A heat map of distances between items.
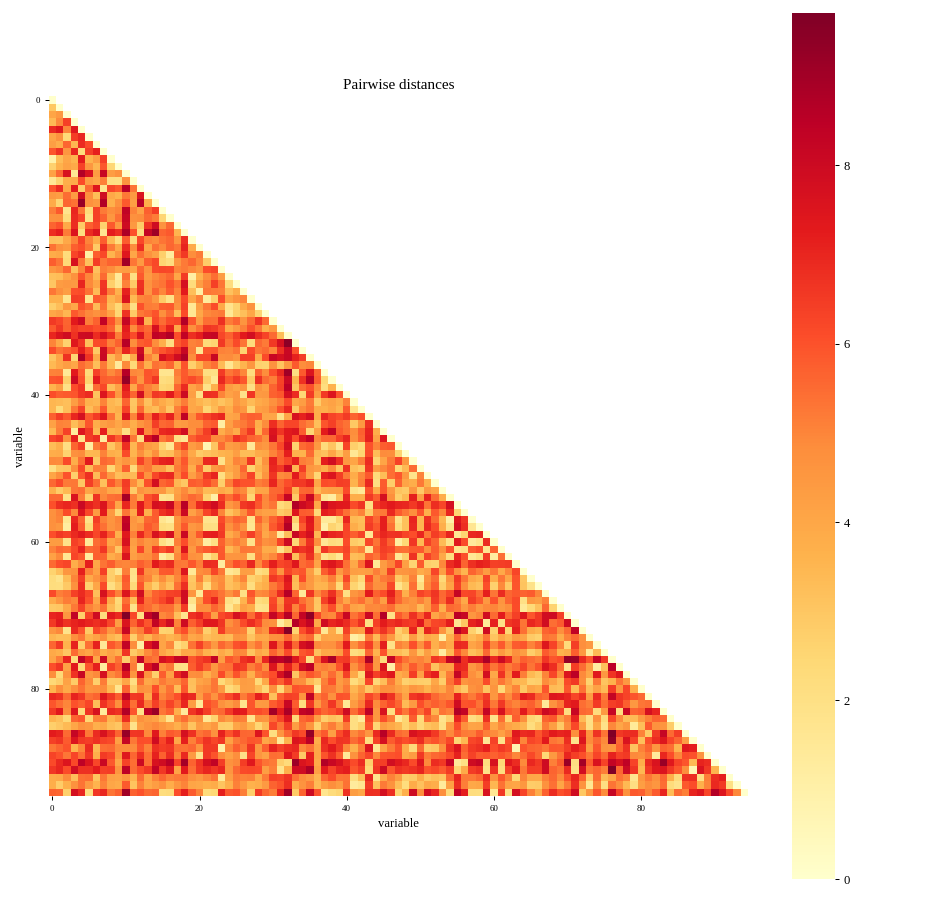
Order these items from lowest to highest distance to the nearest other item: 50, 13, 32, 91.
91, 50, 32, 13
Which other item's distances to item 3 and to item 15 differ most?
10
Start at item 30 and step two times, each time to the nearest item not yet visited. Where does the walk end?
81
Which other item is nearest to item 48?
41
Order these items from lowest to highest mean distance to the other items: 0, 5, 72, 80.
80, 0, 5, 72
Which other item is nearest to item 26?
20
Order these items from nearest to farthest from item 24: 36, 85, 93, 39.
36, 85, 93, 39
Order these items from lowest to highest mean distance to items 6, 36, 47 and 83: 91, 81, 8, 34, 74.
8, 74, 34, 81, 91
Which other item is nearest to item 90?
55
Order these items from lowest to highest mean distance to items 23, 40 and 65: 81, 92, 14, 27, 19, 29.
92, 19, 29, 27, 14, 81
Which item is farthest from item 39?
32
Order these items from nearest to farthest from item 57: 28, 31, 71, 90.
28, 31, 71, 90
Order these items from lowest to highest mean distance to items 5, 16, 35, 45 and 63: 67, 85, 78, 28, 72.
85, 28, 72, 78, 67
